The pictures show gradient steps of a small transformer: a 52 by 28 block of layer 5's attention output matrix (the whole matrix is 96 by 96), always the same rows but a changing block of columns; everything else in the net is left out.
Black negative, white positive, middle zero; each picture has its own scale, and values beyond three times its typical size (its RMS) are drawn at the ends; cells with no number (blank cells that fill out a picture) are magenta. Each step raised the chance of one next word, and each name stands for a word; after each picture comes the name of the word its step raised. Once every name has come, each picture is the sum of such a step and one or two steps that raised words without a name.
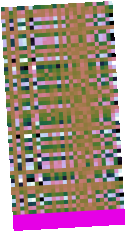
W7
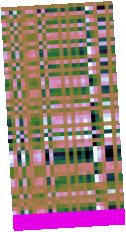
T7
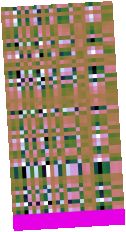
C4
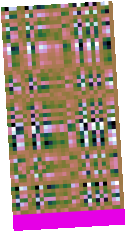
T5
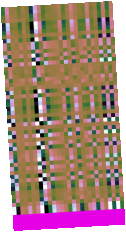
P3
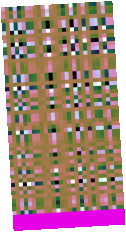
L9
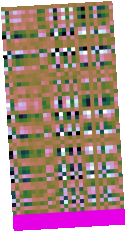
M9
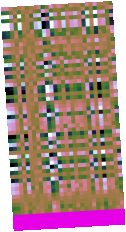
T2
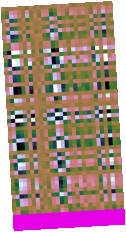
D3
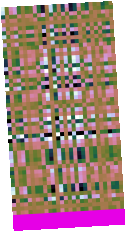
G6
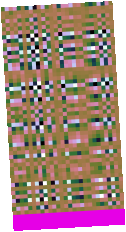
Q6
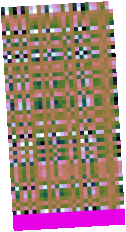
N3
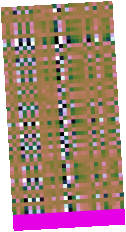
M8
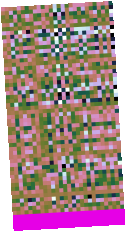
M9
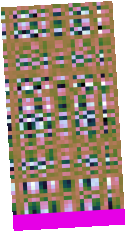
P3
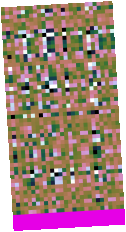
M9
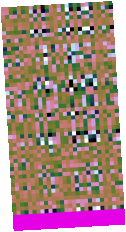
N3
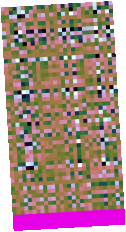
M8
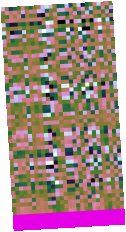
T2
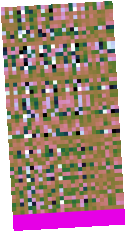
M9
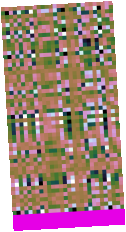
T5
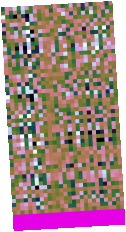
T5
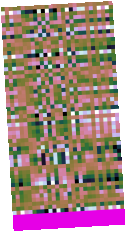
T7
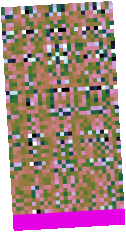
N3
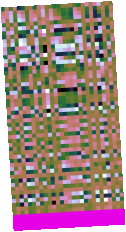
W7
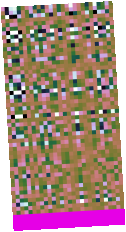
T5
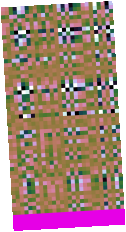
L9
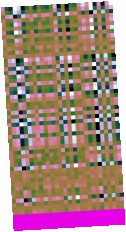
G6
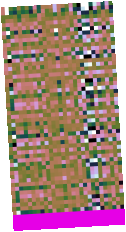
N3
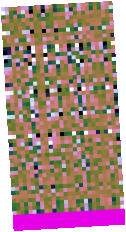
N3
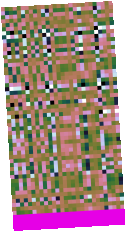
M9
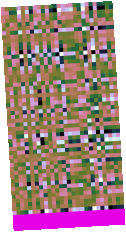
N3
